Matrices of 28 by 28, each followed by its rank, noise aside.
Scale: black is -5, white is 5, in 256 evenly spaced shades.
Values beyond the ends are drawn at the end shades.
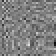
four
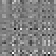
three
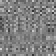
three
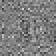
six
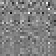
four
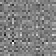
four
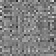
four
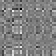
two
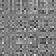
three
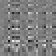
two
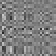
two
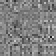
six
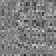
four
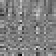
three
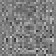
four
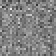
six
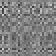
three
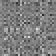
four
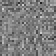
six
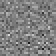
four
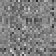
six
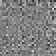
six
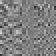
three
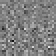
four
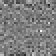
six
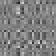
two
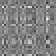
two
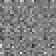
six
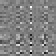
two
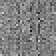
six
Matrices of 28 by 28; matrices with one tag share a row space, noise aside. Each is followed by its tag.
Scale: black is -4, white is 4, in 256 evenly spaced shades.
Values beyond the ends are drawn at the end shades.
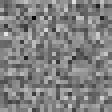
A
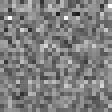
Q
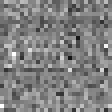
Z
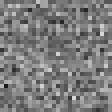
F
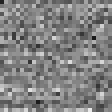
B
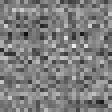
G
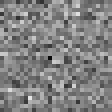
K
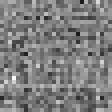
F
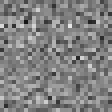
F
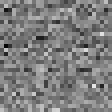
B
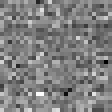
B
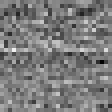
B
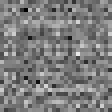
F
